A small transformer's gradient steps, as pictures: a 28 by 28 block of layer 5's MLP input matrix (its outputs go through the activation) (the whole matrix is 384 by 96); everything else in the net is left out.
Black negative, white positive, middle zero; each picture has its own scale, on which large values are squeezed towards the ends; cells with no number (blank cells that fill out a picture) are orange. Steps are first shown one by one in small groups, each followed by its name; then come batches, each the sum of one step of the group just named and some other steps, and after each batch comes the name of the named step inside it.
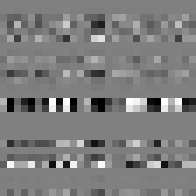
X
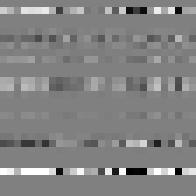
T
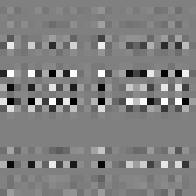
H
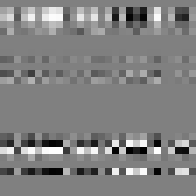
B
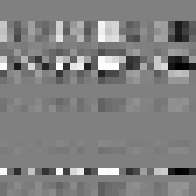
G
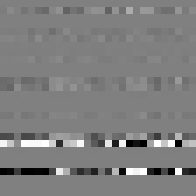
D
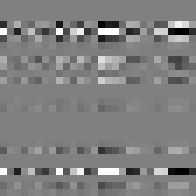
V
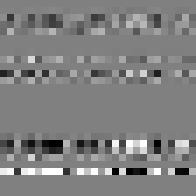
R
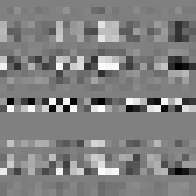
G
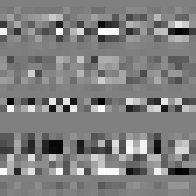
V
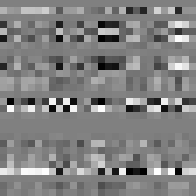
T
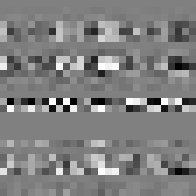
G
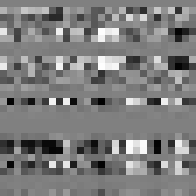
G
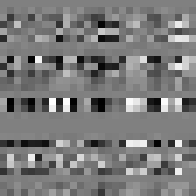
X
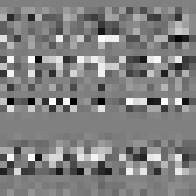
H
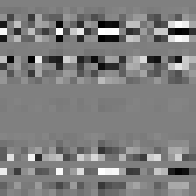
V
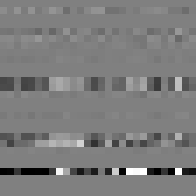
D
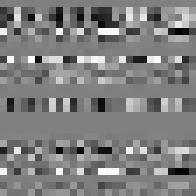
V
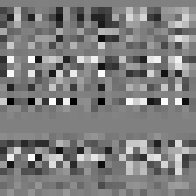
H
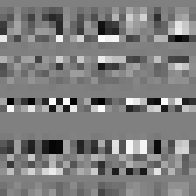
R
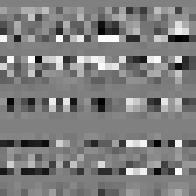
X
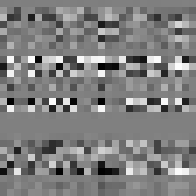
H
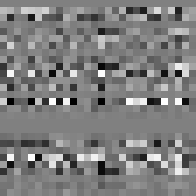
H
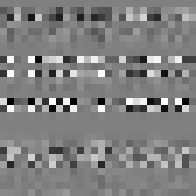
H
